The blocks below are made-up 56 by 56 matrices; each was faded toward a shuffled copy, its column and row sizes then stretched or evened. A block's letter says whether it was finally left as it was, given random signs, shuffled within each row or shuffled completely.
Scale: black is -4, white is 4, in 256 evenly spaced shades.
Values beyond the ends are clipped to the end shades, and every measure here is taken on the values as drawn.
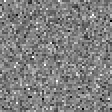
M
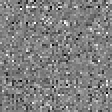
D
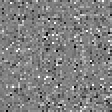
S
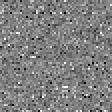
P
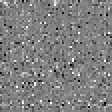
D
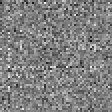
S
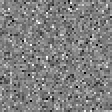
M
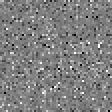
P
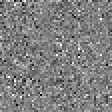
D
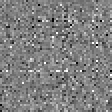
D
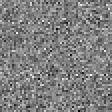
P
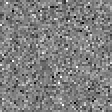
M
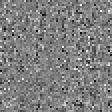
S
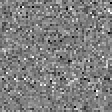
P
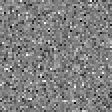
M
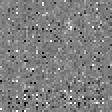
S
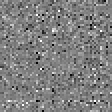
D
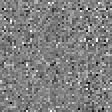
D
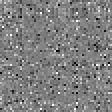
D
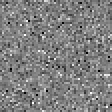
M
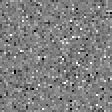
M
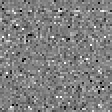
P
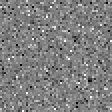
M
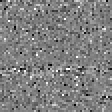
P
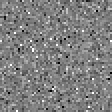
M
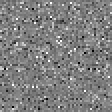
P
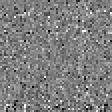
S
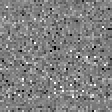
P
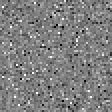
M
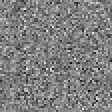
S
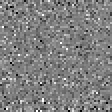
P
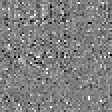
D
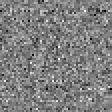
P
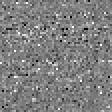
P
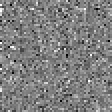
S
